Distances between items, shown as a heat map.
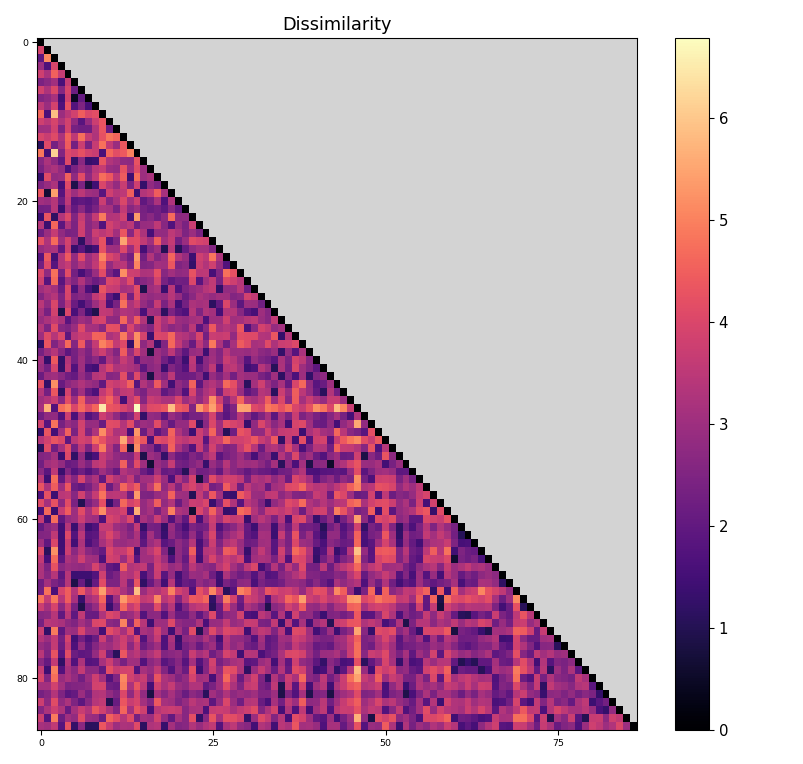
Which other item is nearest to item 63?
78
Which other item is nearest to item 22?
59
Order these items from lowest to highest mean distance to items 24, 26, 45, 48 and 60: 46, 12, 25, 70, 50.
12, 50, 25, 70, 46
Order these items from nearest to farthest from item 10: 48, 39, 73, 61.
73, 39, 61, 48
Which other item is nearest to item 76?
75
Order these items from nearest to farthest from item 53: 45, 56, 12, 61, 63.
61, 63, 56, 45, 12
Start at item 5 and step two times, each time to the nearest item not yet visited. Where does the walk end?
18
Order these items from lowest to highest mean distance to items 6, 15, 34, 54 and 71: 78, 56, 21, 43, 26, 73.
26, 21, 78, 56, 43, 73
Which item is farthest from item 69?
14
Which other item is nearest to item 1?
19
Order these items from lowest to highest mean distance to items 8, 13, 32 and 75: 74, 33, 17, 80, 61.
61, 33, 17, 80, 74
